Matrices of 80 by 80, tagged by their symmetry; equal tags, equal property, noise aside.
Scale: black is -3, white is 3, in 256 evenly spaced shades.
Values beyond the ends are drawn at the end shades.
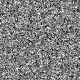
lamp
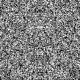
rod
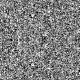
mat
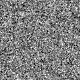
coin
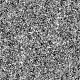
lamp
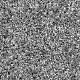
coin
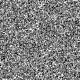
lamp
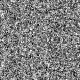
mat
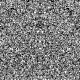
rod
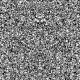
rod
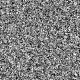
coin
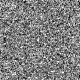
mat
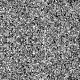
mat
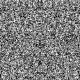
rod
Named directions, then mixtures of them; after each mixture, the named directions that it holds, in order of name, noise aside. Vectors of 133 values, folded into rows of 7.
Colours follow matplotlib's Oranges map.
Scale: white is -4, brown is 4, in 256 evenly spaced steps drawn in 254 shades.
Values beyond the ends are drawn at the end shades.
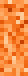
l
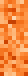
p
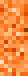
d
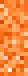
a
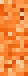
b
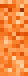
b, l.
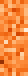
d.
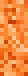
p.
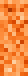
l, p.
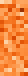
b, l.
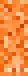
a, l.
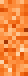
d, p.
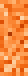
a, b, l.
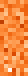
a, d, l.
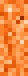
b, l.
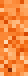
a, d, p.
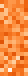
a.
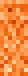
a, l, p.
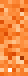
a, b.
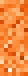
a, b, d.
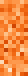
d, l, p.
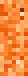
b.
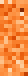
b, l.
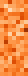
d, l.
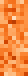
p.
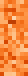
p.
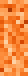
l.
